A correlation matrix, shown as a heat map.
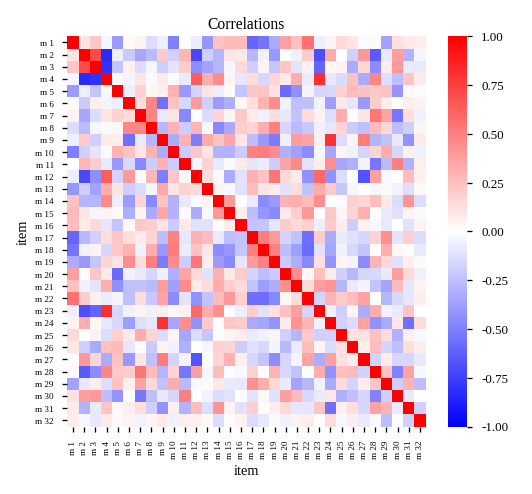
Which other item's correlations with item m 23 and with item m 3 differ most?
m 4
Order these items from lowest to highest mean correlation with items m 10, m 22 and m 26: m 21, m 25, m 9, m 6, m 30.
m 30, m 21, m 6, m 9, m 25
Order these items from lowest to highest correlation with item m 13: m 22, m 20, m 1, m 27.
m 1, m 22, m 20, m 27
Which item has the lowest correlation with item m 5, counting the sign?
m 20
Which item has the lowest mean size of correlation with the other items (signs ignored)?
m 32
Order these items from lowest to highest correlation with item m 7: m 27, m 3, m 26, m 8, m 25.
m 3, m 26, m 27, m 25, m 8
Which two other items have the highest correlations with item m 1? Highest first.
m 22, m 20
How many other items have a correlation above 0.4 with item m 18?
3
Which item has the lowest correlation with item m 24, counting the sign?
m 31
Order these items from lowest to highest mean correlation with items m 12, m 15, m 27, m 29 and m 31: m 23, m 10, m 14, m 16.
m 16, m 10, m 23, m 14
